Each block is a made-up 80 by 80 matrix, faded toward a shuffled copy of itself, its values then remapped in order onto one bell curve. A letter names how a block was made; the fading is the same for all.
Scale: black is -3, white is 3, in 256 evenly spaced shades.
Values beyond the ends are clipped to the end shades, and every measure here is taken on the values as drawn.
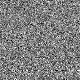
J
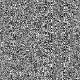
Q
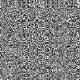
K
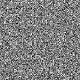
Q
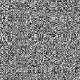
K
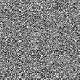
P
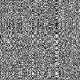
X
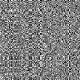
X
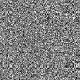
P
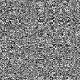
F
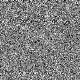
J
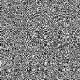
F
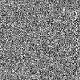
Q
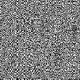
F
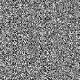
Q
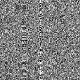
Q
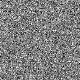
J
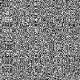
K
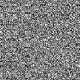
P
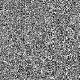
Q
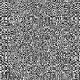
X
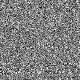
J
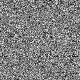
J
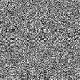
P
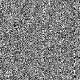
Q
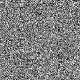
Q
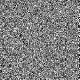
Q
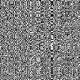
X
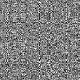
K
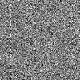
Q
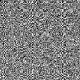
X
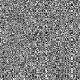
K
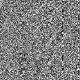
Q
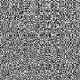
X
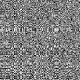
X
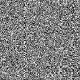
Q
